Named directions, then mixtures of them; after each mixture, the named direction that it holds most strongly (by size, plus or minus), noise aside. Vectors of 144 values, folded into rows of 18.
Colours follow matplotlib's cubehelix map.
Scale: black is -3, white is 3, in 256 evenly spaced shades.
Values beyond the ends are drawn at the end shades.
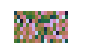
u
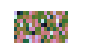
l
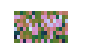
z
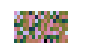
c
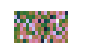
u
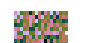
c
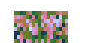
z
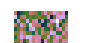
l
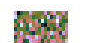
l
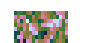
z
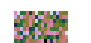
c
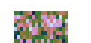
z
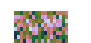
z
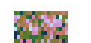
z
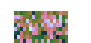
z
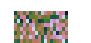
u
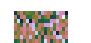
u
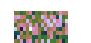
z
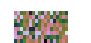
c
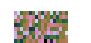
c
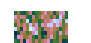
z
